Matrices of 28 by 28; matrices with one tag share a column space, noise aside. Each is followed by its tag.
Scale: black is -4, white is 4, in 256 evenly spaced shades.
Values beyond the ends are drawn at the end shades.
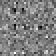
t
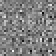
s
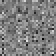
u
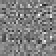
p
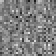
u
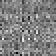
u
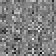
u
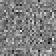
s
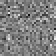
p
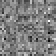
u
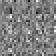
u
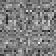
s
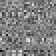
s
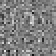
s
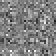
s
